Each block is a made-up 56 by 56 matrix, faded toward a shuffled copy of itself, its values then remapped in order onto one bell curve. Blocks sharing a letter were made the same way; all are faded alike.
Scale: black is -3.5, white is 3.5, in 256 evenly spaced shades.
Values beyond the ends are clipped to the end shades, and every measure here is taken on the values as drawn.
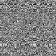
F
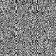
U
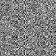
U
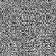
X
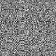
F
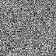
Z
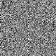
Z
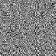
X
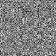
U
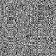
U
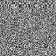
F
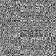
X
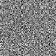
U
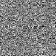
F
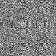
X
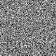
Z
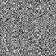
U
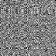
X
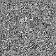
Z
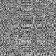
X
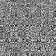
F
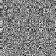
X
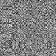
X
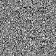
Z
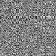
X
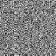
X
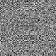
X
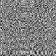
X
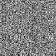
U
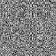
X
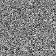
Z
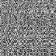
X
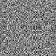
X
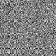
F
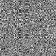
F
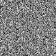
Z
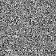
Z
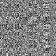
U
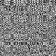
X
